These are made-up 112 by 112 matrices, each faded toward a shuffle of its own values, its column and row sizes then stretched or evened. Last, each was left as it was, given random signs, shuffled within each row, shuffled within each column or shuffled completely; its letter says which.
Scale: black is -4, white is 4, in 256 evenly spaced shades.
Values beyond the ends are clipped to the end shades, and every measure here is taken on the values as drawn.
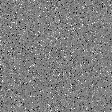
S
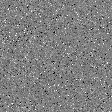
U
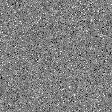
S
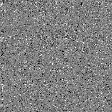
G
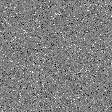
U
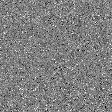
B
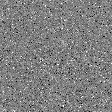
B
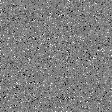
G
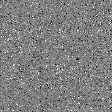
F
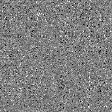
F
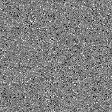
F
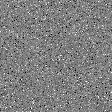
U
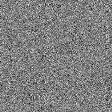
F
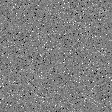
U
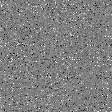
B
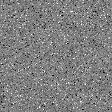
B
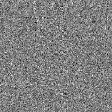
F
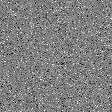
U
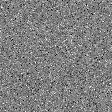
U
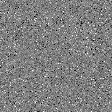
F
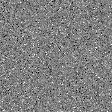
S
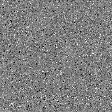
G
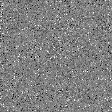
G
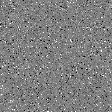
F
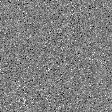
S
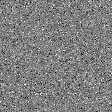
B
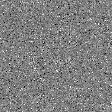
G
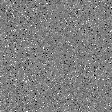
S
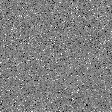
B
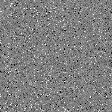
F
